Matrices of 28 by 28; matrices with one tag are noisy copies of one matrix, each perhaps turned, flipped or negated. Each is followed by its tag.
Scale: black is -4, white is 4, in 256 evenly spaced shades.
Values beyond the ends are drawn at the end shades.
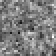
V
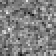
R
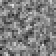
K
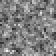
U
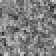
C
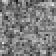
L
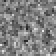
K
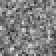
R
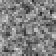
U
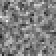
U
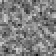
U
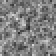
K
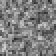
C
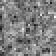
V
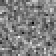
R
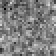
L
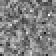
C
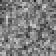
R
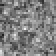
V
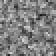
K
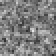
V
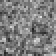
V
